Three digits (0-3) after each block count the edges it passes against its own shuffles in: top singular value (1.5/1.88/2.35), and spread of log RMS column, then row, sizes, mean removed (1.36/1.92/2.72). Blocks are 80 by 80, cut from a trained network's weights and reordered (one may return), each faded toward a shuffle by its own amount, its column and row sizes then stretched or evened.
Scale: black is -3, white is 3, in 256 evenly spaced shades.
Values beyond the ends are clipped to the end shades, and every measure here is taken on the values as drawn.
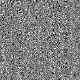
0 2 1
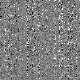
1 3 1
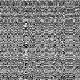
3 1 1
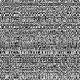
3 1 2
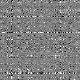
2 2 3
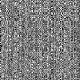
3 2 1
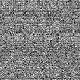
2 0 0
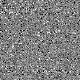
0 1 2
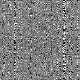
1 3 0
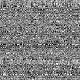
2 0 2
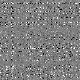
1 2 3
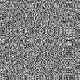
3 1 0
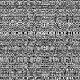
3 0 2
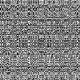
3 2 0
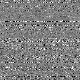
1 0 3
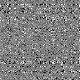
2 2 3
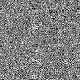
2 0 1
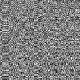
3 0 2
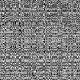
3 2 0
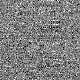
1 1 0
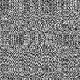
3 1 1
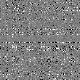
0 2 3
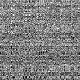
2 1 0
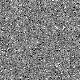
0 1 0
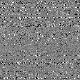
0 1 3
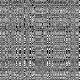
3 3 1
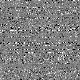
0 0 3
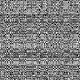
3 2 0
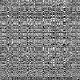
3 3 1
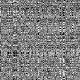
2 2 0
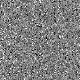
0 2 0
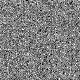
0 0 0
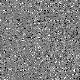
1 1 2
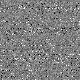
0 0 2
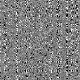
2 3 1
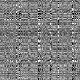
3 3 2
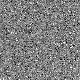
0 1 0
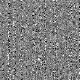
0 3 0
